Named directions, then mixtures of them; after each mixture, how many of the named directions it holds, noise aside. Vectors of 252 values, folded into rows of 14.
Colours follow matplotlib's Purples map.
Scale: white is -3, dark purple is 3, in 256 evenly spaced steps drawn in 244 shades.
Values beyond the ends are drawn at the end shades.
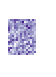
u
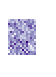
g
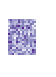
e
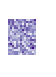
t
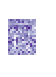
three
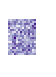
one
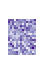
one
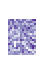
two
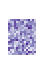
two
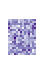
one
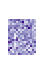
two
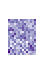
one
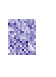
one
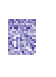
three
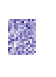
one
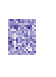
four
